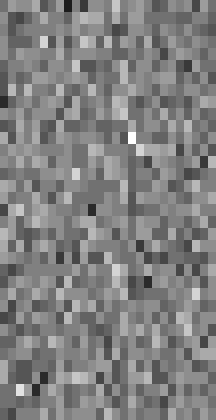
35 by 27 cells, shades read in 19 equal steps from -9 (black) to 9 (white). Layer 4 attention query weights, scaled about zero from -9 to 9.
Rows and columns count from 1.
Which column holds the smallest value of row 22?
8
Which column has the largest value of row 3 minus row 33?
5
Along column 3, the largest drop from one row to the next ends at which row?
34
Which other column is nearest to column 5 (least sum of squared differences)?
22
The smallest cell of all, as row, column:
1, 9
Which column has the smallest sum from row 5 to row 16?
23
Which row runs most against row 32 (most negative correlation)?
24
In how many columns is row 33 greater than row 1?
12
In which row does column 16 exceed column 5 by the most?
16
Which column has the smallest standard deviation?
7
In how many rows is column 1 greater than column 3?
15
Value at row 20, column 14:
1
